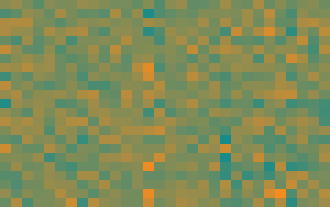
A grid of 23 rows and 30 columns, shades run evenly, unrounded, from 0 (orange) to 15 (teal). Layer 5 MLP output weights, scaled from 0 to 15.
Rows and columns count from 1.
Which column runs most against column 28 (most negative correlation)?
20
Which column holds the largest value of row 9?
1
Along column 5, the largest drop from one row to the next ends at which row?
19
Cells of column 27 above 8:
14
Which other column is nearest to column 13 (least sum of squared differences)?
4
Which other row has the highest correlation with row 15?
18
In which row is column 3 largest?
23
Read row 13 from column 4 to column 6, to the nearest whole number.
6 8 6
